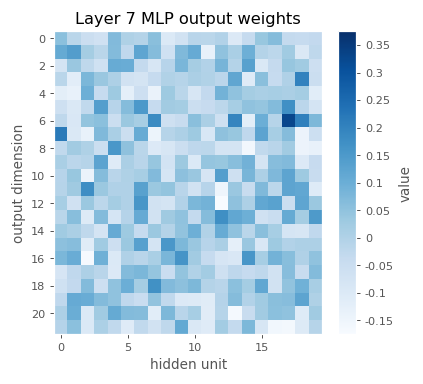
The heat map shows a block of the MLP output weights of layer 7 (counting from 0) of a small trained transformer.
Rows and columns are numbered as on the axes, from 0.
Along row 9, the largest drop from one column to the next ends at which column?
4
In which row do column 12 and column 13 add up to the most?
13
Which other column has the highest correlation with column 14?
9
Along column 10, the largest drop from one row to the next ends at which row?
19
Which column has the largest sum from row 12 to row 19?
6
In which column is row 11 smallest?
12
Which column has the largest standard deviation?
18
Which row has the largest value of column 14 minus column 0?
2
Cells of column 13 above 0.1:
3
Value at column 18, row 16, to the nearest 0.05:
0
